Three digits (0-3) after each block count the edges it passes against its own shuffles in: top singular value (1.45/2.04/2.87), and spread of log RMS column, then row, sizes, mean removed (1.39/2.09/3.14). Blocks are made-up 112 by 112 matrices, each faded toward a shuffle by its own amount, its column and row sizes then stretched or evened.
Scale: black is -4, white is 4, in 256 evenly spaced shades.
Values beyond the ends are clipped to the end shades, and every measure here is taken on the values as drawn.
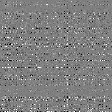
2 2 3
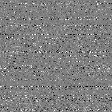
1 0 3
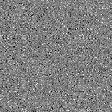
2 0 1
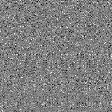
2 0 1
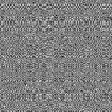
3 0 3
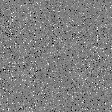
0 1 0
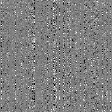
2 3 0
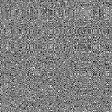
3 2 1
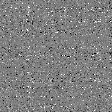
0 1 2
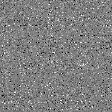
0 1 2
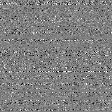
1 0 3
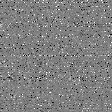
1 0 2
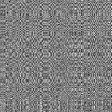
3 3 1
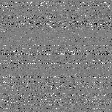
2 0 3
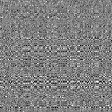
3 0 3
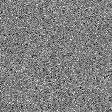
1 0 0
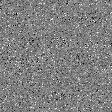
0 0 1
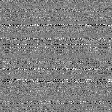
2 0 3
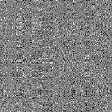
2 2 1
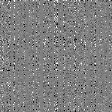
1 3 2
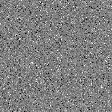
1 1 0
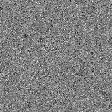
1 0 0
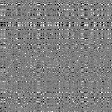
3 2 3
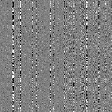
3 3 0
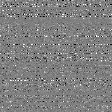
0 1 3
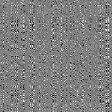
3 3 2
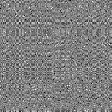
3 1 2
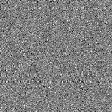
2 0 1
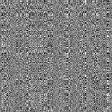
3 3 2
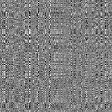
3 3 1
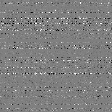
1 1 3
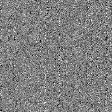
1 2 0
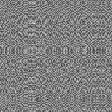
3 0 1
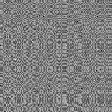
3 2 0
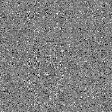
1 2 2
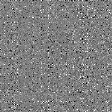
1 2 2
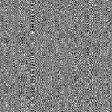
3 3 0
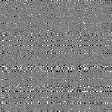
3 2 3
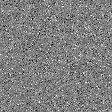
0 0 1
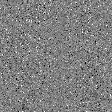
0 1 0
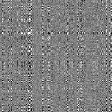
3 3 2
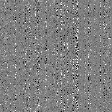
0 3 0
